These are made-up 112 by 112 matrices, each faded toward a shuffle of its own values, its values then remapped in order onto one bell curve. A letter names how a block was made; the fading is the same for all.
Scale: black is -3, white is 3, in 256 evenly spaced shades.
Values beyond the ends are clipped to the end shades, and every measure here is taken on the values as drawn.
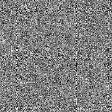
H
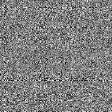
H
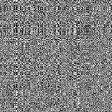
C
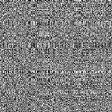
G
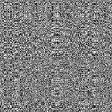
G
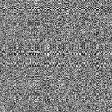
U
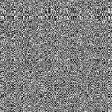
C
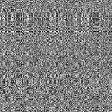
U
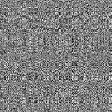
G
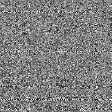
H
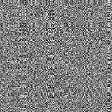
C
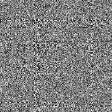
H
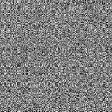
G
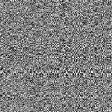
G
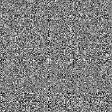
H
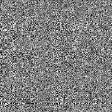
H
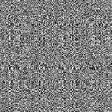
G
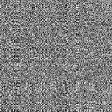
G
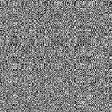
G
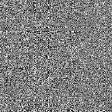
H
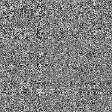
H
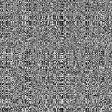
C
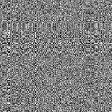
C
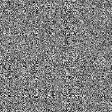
H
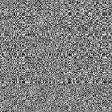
U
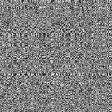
U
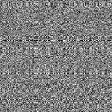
U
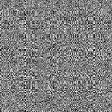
C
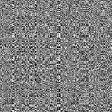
C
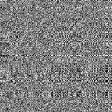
U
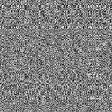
G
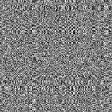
G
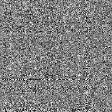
H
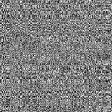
G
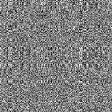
G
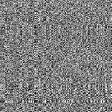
G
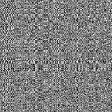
C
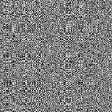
C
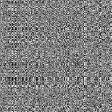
C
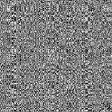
C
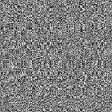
G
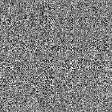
H
